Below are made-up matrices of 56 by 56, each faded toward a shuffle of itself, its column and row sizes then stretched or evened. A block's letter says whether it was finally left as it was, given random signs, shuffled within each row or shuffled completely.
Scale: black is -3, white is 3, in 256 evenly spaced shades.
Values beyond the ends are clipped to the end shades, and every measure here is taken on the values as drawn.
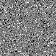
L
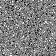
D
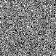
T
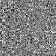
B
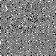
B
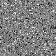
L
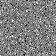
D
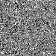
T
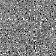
T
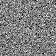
D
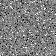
D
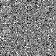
B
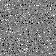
L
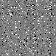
B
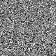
L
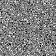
L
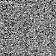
B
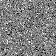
D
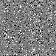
T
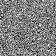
D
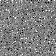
L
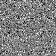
L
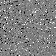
L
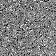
D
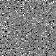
B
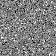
D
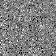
T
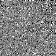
T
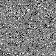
L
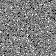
D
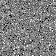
D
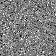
D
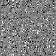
B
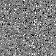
T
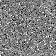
D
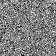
D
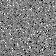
D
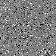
T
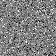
D
